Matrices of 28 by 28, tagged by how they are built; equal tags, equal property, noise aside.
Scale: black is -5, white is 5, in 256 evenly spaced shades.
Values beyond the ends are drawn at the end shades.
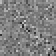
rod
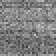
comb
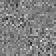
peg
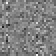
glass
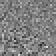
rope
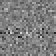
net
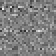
net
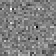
net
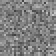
comb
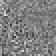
rope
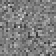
peg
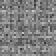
comb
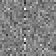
glass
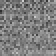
comb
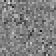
peg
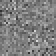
peg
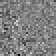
rope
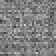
comb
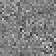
peg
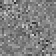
peg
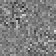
peg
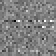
net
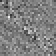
rod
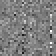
glass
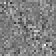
rod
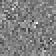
peg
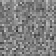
comb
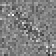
rod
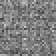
comb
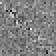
rod
